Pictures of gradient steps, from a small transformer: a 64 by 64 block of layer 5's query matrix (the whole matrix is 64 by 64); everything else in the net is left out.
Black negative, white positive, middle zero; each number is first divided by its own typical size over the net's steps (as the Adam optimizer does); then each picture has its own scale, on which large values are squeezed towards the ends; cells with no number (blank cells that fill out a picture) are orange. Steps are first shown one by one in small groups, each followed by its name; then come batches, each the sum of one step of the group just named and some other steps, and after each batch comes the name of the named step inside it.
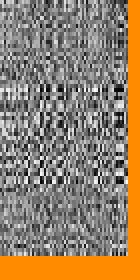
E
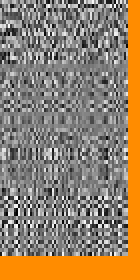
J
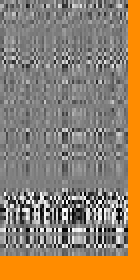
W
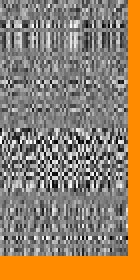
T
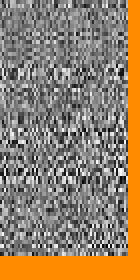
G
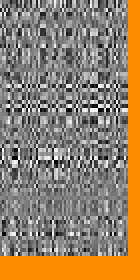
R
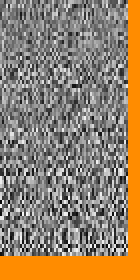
G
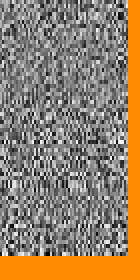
J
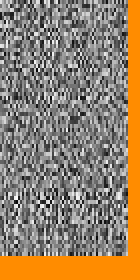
J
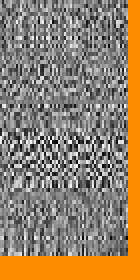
T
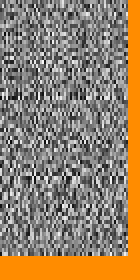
J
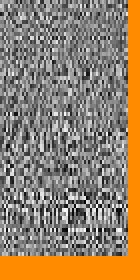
W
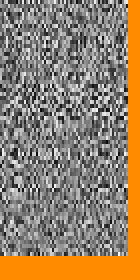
R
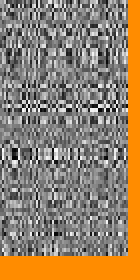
R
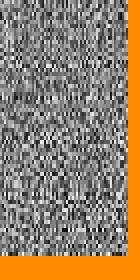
W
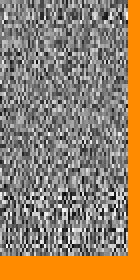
W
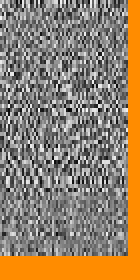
R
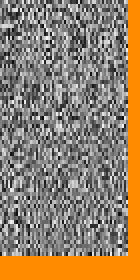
J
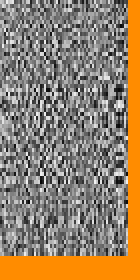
E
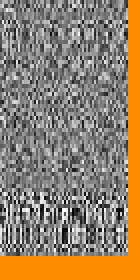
W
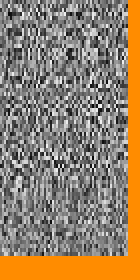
R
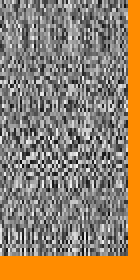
T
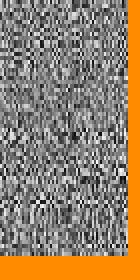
G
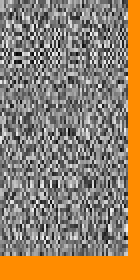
T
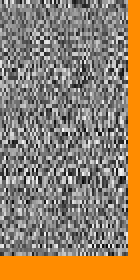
G
